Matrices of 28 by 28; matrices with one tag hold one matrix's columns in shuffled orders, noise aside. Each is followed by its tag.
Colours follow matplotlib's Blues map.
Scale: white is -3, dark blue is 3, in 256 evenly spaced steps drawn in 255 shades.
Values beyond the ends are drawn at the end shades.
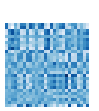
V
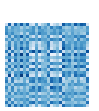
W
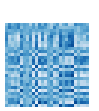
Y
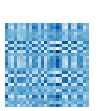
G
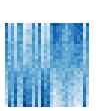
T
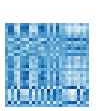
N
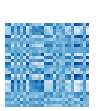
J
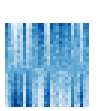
T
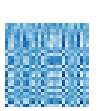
Y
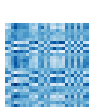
G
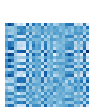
W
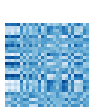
J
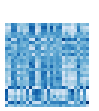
N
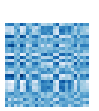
J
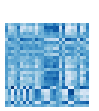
N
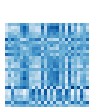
N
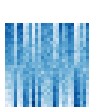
T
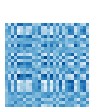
J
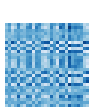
G
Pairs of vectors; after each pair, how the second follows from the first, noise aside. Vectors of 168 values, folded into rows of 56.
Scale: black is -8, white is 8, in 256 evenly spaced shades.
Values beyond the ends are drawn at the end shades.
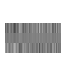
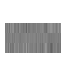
reversed, shrunk.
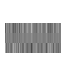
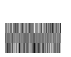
reversed, negated, scaled up.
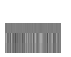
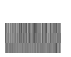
wrapped around, negated.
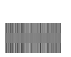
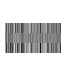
scaled up.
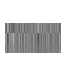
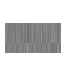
reversed, shrunk.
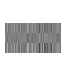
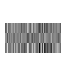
scaled up.
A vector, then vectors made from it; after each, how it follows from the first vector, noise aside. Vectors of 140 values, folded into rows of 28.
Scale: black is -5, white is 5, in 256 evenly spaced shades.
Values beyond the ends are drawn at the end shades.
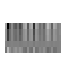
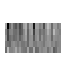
copied.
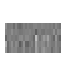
wrapped around, negated, shrunk.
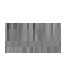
shrunk.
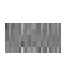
wrapped around, negated, shrunk.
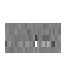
wrapped around, negated, partly zeroed.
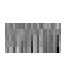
reversed.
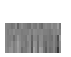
reversed, shrunk.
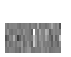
wrapped around, negated, partly zeroed.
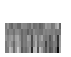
reversed.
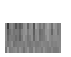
shrunk.
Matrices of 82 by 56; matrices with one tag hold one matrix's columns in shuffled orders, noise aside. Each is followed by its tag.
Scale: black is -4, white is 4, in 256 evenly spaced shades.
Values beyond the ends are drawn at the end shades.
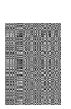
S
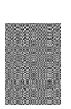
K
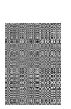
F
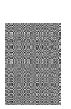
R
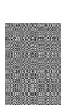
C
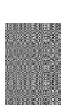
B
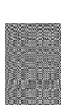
K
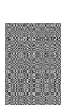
C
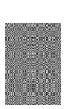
C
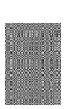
S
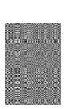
F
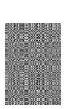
B
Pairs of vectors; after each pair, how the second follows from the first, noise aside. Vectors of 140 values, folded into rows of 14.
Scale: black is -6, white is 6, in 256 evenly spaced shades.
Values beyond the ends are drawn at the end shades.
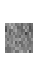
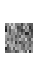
scaled up.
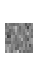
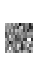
reversed, negated, scaled up.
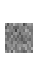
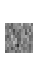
shuffled.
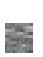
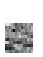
reversed, negated, scaled up.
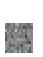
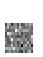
reversed, negated, scaled up.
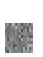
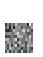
reversed, negated, scaled up.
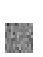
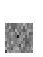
shuffled.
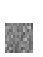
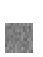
negated, shrunk.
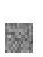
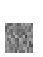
shuffled.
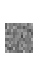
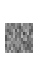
shuffled.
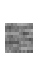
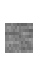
negated, shrunk.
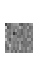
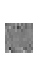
wrapped around, partly zeroed.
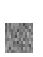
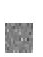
reversed, negated, partly zeroed.
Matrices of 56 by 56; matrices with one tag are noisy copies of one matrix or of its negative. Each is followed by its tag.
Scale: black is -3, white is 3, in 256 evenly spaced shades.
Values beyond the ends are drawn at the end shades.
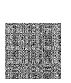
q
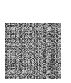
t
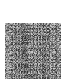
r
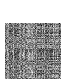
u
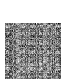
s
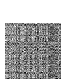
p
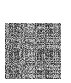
u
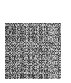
p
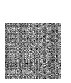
t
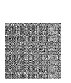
p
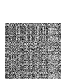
p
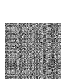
t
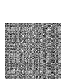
t
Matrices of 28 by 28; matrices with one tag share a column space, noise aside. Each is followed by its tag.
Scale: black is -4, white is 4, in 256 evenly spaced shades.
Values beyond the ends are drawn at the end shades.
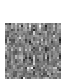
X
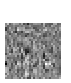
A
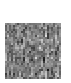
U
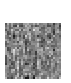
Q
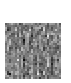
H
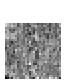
Q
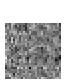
X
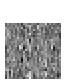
U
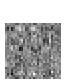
H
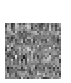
X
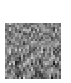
A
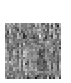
Q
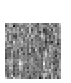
Q
